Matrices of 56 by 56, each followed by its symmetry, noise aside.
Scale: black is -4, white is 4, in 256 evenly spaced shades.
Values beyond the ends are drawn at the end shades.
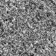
symmetric across the other diagonal.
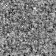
symmetric.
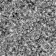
symmetric.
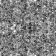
mirrored top to bottom.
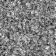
no symmetry.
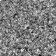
symmetric.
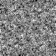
same after a half turn.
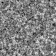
symmetric.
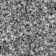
same after a half turn.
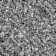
symmetric across the other diagonal.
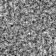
same after a half turn.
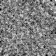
symmetric across the other diagonal.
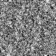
same after a half turn.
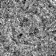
symmetric across the other diagonal.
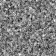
symmetric.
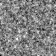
symmetric across the other diagonal.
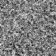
symmetric.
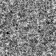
same after a half turn.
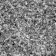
no symmetry.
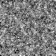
no symmetry.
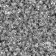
same after a half turn.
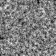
symmetric.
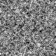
same after a half turn.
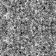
mirrored top to bottom.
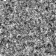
no symmetry.
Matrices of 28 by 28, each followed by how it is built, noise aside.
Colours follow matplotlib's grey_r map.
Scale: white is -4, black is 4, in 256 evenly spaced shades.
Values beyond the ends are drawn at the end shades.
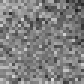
smooth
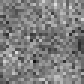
smooth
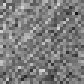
Hankel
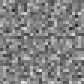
repeating columns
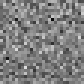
repeating columns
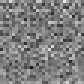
repeating columns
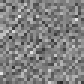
Hankel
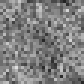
smooth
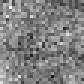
smooth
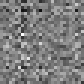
low rank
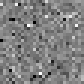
sparse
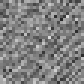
Hankel
